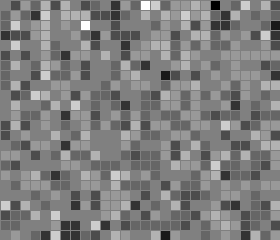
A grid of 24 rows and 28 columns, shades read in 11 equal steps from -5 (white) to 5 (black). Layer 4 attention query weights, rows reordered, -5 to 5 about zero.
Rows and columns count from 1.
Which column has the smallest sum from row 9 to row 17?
20
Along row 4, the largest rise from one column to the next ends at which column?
28
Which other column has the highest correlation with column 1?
3
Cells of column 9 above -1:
12
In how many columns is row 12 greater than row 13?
15
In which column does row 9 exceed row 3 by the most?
9
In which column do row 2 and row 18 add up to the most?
23
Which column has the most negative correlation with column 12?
5
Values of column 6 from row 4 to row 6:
0 1 1
